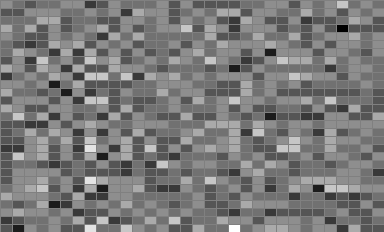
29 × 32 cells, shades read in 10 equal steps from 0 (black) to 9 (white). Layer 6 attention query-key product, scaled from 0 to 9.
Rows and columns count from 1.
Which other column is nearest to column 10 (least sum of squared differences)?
32
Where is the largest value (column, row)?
20, 29
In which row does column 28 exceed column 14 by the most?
24
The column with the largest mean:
8
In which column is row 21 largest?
14
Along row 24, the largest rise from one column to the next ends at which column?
28
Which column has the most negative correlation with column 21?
10
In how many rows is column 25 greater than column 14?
13
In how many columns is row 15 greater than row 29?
9
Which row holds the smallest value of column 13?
21
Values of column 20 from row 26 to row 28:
4 2 5
